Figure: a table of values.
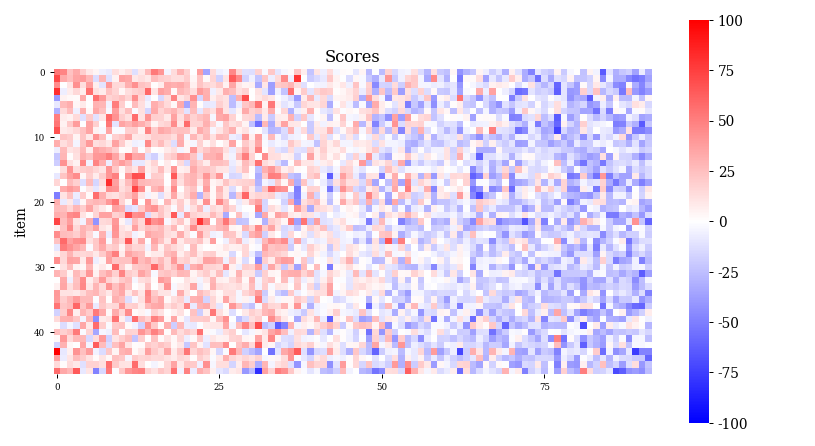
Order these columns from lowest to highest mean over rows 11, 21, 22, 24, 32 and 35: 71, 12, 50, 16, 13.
71, 50, 12, 13, 16
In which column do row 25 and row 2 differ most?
31
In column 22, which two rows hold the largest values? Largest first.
23, 40
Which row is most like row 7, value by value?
17
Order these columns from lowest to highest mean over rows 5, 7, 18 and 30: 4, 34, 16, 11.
4, 11, 34, 16
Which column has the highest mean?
9
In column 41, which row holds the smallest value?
46
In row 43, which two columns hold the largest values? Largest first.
0, 37
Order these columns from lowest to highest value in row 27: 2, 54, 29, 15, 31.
54, 31, 29, 15, 2
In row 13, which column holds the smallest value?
65
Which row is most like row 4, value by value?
19
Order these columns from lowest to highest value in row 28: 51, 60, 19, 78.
78, 60, 19, 51
